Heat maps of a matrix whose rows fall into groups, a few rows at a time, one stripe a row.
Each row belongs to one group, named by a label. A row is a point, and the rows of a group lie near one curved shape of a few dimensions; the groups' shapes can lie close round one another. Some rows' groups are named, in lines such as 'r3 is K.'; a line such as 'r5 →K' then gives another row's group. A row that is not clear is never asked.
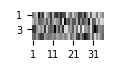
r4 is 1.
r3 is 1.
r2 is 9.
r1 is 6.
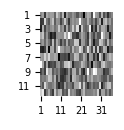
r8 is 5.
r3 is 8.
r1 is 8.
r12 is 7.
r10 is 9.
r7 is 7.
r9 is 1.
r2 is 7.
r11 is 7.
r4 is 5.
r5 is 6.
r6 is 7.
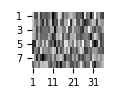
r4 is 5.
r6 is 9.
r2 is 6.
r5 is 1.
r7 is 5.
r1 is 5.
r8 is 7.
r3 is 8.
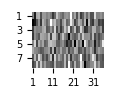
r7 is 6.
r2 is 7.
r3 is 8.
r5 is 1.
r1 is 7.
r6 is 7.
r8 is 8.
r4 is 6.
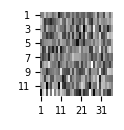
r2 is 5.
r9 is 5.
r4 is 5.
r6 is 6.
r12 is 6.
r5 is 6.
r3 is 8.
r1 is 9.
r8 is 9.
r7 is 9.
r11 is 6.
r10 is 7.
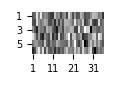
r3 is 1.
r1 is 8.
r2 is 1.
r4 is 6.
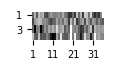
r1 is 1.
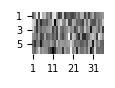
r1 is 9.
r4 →6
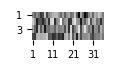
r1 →1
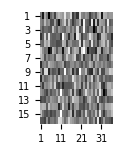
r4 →8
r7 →8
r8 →9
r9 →9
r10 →9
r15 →5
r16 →7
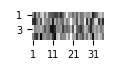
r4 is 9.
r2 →7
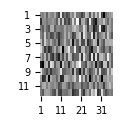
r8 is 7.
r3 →1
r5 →9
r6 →8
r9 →5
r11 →9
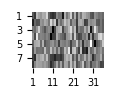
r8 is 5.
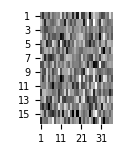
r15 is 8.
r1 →6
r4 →5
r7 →5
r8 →1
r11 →8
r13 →6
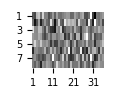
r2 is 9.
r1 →1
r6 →8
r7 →5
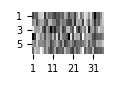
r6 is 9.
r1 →1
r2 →1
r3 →7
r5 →9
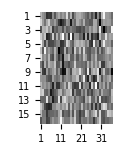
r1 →1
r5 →5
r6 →7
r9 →1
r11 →8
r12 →5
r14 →1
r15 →5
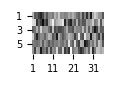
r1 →1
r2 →5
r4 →1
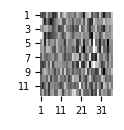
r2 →5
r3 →9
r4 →5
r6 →8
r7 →8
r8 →6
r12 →8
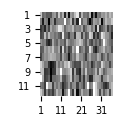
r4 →8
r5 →1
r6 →8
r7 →7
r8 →5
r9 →5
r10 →5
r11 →1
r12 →8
